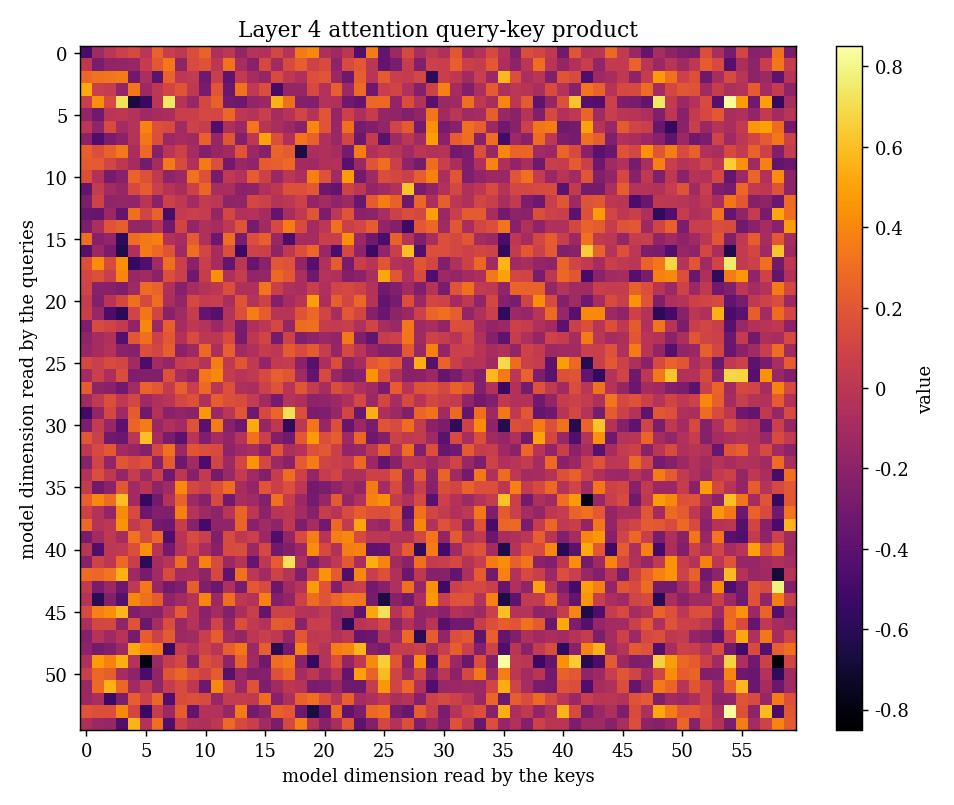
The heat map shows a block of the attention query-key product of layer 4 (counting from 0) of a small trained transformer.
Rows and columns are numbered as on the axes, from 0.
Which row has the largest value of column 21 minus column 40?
48
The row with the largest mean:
41
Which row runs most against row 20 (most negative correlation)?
12
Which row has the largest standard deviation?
49
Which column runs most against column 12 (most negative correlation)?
1
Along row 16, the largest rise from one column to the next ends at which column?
42
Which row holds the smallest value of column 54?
16
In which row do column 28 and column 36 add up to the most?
25
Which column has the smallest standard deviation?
45
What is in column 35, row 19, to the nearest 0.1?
-0.2
